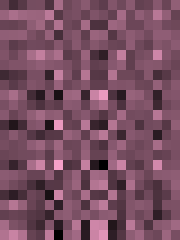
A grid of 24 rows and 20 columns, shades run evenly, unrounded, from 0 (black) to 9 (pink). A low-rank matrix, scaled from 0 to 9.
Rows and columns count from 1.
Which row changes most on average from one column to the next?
17
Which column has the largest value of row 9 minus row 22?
18
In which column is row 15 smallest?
12
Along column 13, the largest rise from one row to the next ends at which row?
20
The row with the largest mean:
2
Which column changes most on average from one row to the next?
7
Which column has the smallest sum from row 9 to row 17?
6
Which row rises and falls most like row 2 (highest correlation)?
4
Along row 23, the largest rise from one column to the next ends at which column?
11
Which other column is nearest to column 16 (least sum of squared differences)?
3
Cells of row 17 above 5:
7
